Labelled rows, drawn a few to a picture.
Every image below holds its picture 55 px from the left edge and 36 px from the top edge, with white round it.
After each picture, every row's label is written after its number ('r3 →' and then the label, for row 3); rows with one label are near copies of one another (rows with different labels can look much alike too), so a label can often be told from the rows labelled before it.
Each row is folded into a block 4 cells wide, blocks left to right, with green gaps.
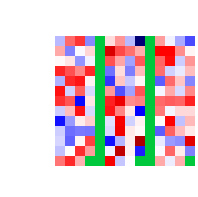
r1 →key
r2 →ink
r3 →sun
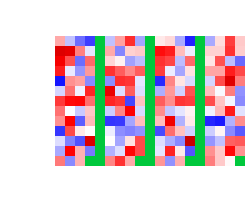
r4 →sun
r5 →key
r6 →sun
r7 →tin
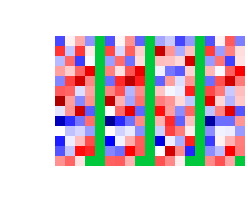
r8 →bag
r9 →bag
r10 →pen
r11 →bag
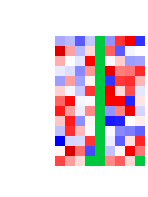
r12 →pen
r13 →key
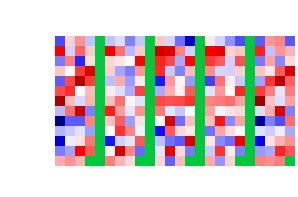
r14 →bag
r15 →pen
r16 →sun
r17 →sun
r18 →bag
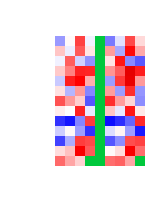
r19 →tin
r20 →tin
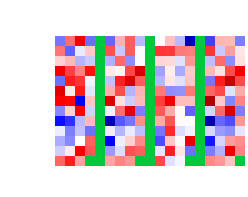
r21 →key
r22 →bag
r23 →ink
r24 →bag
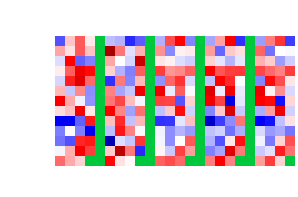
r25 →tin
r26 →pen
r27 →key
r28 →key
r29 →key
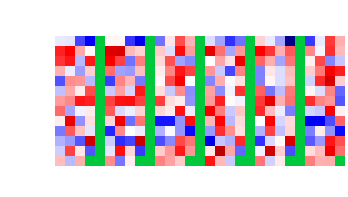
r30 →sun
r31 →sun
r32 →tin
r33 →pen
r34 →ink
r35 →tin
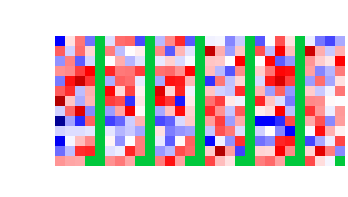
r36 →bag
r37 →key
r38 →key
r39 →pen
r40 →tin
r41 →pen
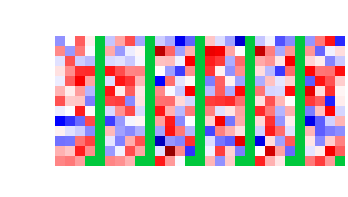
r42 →tin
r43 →key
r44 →pen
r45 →sun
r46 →pen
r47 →key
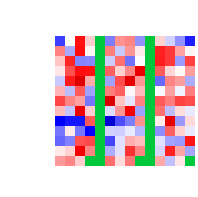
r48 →tin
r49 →bag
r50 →sun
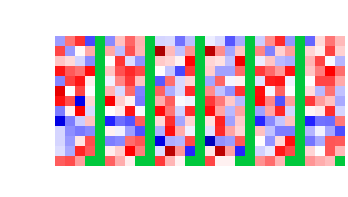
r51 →key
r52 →tin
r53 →pen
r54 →pen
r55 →key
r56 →tin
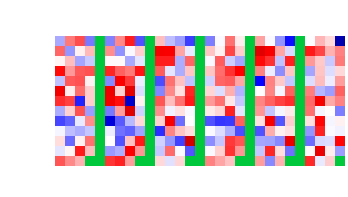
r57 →key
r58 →key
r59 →sun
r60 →tin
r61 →sun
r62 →ink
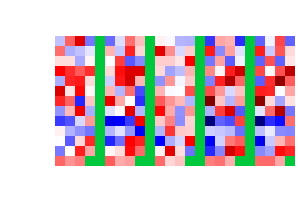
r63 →key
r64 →tin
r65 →pen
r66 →bag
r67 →bag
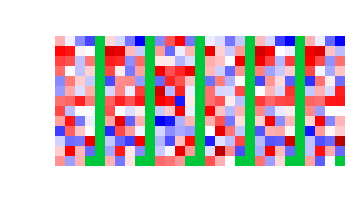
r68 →sun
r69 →sun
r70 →key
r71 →pen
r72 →sun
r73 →sun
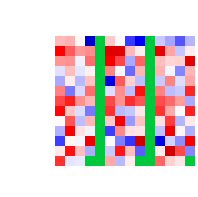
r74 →ink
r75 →sun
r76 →pen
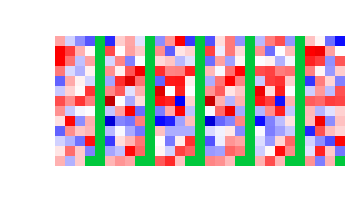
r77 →sun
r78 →bag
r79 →key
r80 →bag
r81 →key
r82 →sun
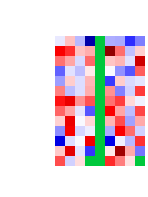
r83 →ink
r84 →pen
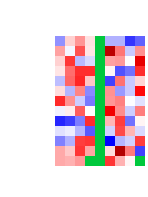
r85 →tin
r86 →pen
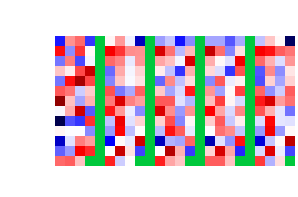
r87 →bag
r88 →ink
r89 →pen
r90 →pen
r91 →ink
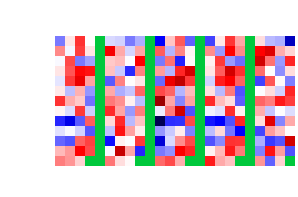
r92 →tin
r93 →pen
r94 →bag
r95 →tin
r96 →sun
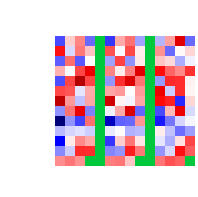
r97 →bag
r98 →bag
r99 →key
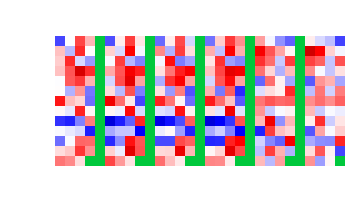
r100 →tin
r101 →tin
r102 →tin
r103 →tin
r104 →sun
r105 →sun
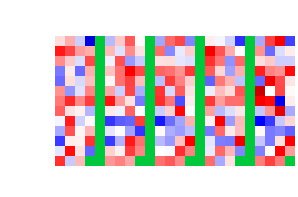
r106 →ink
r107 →tin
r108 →key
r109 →sun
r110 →key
